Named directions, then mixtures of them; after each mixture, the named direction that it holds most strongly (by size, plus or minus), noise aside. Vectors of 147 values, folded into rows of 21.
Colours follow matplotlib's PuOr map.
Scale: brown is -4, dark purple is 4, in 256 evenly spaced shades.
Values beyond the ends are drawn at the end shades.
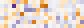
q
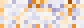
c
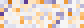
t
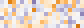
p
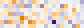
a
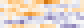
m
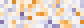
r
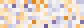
q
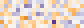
a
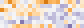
m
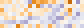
c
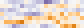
m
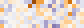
c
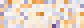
t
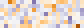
p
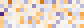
t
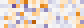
q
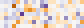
q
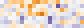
r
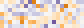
a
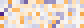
t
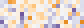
r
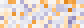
p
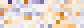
t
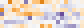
m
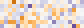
a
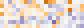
t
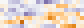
m
